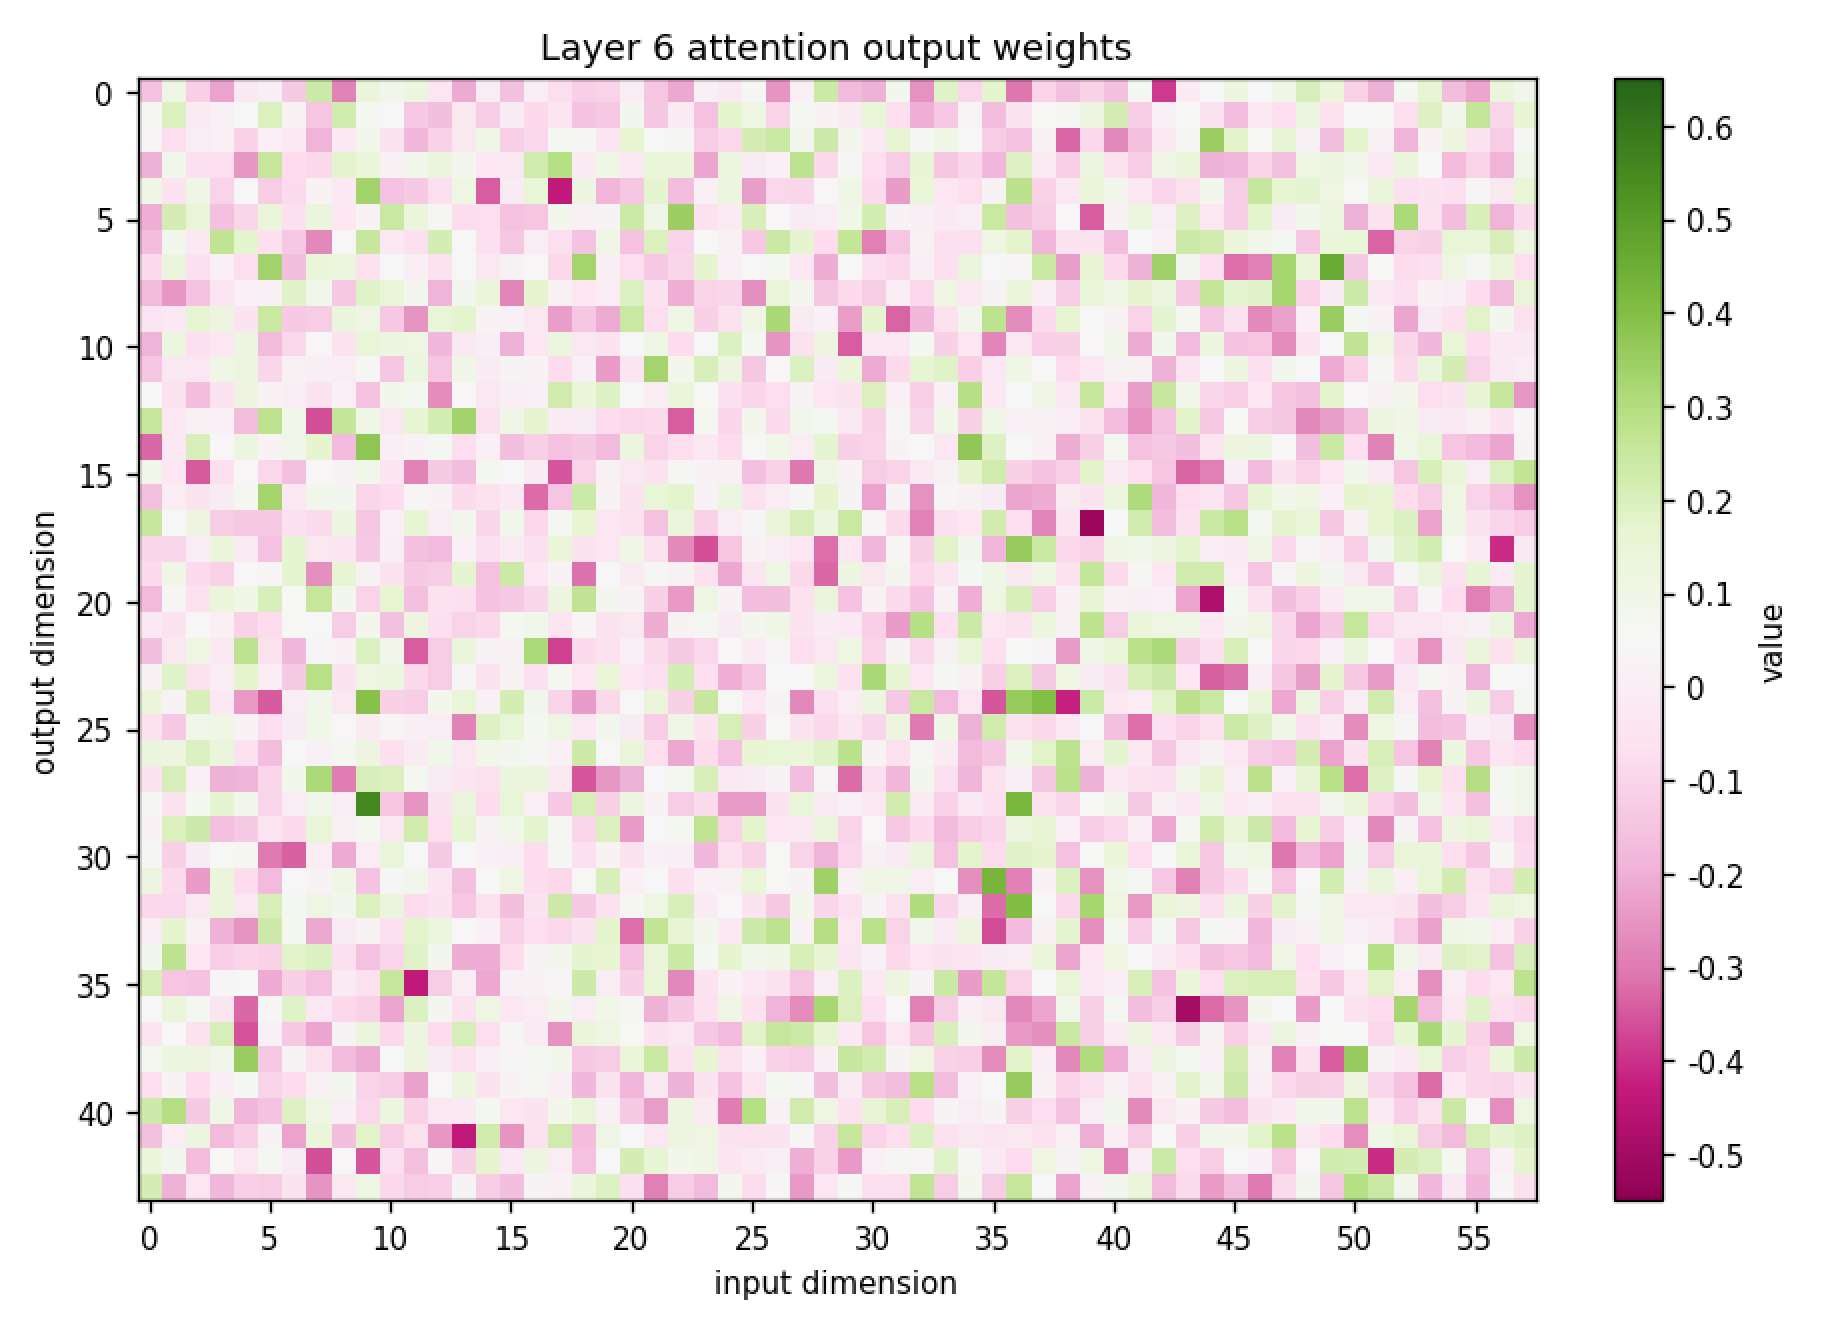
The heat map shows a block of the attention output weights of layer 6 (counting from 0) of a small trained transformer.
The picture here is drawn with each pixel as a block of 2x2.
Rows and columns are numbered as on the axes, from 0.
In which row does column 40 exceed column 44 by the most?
20
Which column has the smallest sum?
38
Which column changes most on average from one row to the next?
36
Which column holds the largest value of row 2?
44
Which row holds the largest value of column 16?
22
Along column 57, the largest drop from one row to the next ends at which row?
16
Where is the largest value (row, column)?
28, 9
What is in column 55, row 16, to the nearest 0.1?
-0.1
